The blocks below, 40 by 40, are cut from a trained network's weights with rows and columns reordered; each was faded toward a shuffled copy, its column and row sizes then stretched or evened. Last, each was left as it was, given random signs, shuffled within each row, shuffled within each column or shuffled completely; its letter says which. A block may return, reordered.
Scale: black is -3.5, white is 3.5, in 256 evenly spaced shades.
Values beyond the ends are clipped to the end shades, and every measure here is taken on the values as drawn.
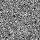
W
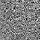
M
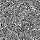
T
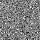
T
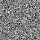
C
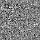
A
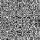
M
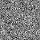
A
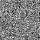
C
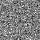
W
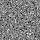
W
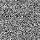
A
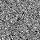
W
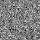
A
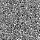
C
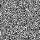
C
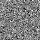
T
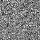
T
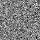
C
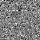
T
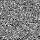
T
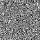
T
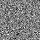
T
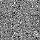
A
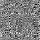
M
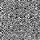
M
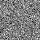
W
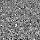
A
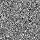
C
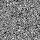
W
